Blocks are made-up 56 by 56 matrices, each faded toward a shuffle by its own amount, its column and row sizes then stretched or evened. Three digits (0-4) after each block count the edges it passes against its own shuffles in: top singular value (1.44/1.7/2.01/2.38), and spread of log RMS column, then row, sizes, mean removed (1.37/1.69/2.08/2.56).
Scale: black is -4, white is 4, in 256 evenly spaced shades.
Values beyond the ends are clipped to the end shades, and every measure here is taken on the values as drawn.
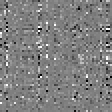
3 4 2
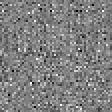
3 1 1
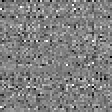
2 1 4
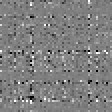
1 4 4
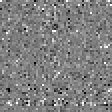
1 2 3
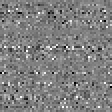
0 0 4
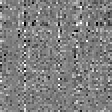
3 4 2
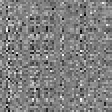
4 4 0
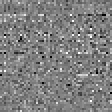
2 2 3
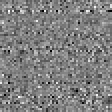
2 0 4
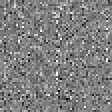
0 3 1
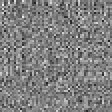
3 2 1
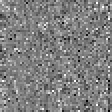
2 2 1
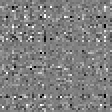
1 3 4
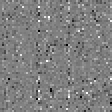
1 2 1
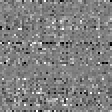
2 1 4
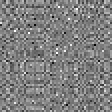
4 0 1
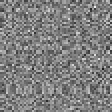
4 1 0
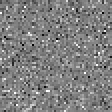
1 0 0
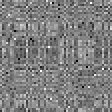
4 0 1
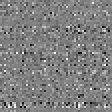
2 2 4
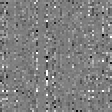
1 4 0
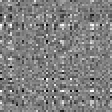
4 4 3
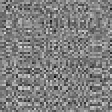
4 3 3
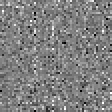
1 3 0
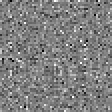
2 2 1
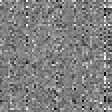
3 4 2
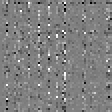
2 4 0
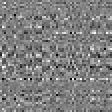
4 1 4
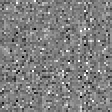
1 2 1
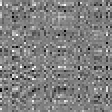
4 4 3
